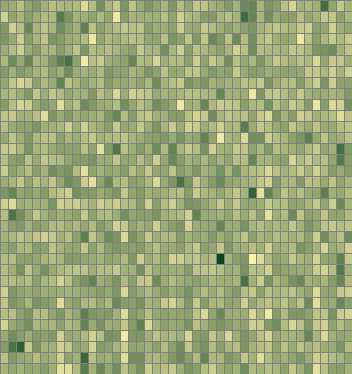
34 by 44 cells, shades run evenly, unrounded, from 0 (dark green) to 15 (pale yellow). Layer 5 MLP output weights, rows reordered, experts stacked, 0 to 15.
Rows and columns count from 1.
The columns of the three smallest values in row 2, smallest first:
31, 8, 32
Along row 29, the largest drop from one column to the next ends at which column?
35
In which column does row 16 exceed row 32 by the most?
3
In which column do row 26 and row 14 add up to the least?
43
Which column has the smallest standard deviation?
36
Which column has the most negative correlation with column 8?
6
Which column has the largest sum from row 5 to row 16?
40
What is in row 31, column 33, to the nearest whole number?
11
